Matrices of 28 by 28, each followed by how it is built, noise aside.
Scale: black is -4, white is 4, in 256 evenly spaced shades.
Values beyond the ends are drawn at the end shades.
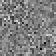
block diagonal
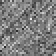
Hankel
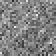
Hankel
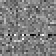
uneven rows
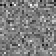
uneven rows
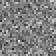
repeating rows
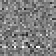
uneven rows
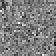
block diagonal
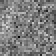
smooth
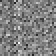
repeating rows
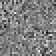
block diagonal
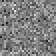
repeating rows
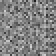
repeating rows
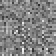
low rank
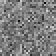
Hankel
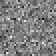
uneven rows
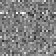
uneven rows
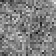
smooth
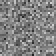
repeating rows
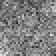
smooth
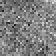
smooth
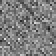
Toeplitz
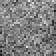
smooth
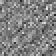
Hankel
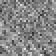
Toeplitz
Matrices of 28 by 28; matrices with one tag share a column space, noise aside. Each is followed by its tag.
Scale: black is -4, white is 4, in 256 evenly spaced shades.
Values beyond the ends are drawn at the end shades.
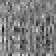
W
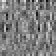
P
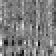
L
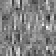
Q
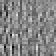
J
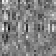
P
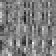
L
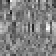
P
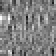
Q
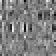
P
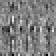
W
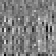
W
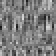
Q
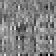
W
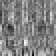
L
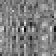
W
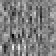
J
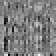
W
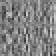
J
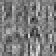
J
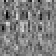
P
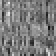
L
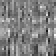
J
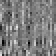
L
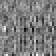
W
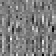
W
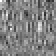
P
